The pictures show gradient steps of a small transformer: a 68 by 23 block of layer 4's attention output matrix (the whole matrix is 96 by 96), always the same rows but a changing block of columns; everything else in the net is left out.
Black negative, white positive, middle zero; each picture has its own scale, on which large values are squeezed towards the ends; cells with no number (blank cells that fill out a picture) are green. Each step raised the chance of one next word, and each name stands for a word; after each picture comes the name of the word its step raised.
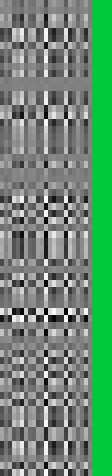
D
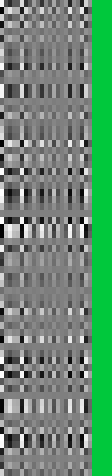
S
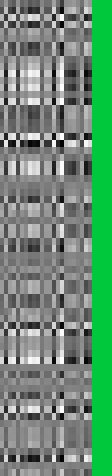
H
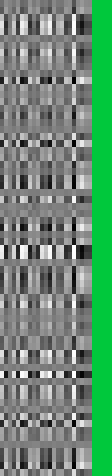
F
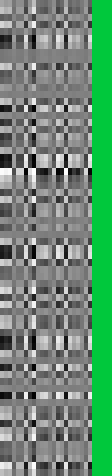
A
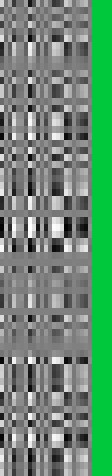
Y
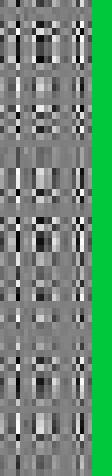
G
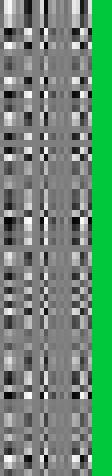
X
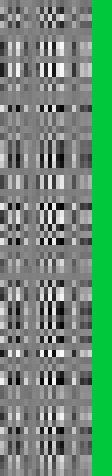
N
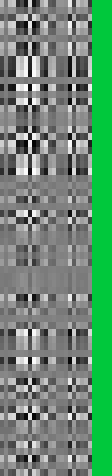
H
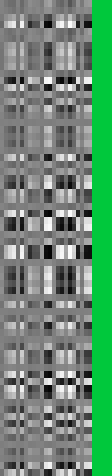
F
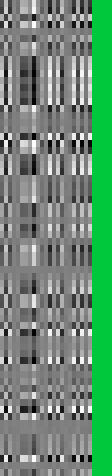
H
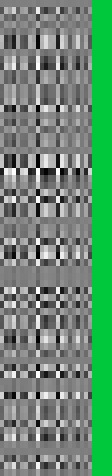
A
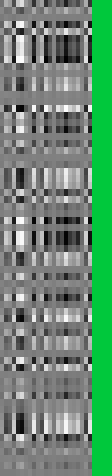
G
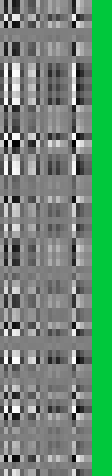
H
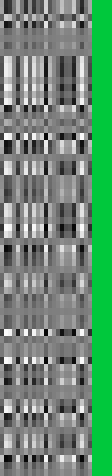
H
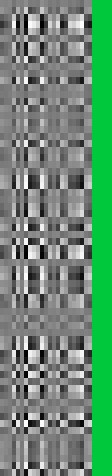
F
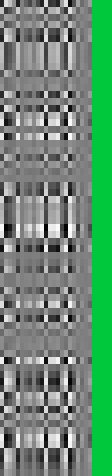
Y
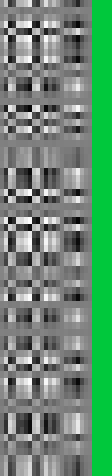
G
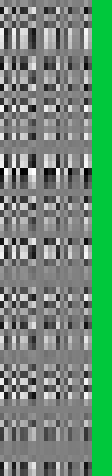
A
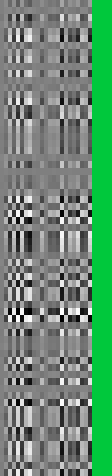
D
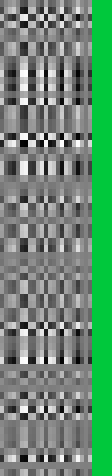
H
